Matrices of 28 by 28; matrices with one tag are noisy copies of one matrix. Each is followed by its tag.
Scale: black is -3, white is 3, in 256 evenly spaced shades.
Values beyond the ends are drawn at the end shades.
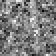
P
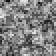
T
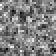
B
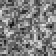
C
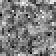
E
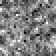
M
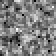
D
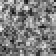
B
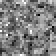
E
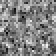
B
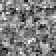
B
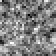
M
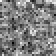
E
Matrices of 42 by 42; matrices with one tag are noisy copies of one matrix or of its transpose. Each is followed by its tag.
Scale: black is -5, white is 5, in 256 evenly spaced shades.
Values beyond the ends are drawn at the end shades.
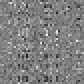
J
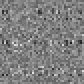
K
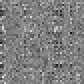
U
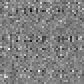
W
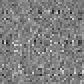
K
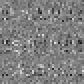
K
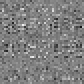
J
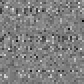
W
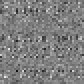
W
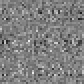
K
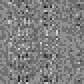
J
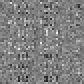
J
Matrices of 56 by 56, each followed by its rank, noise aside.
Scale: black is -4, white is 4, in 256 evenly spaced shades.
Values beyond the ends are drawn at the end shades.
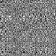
six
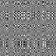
three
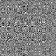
six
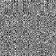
six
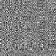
six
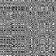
four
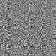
six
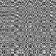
three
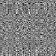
six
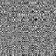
five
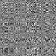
six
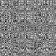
six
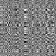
three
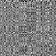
four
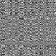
five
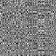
five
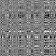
three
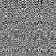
five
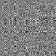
five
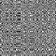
three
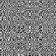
four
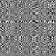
three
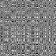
three
